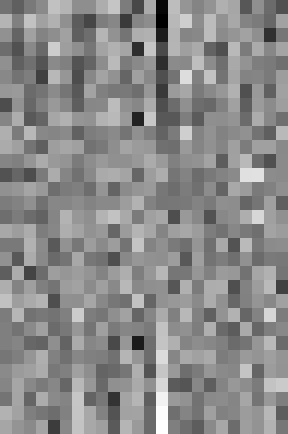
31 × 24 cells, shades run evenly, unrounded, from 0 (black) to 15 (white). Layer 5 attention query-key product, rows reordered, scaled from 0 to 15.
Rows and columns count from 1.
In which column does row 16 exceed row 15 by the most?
22
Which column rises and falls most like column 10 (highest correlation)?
13
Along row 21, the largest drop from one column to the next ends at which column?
24
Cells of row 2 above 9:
9
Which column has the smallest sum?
4
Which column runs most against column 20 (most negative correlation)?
14
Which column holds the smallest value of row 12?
23
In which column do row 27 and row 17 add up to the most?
12
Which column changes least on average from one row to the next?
17
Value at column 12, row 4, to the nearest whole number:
3
